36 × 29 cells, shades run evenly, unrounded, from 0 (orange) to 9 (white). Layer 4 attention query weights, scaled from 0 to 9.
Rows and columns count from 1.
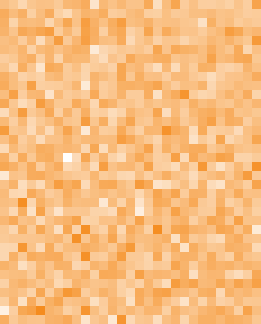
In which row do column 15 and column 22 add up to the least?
28
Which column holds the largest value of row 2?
8
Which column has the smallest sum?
20
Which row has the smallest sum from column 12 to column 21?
31
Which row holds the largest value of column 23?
3
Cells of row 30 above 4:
11
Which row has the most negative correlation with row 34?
24
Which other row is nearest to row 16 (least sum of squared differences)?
9
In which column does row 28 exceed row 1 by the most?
29
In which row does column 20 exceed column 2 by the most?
19
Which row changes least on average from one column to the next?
2
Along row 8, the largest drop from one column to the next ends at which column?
6
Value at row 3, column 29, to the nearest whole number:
5
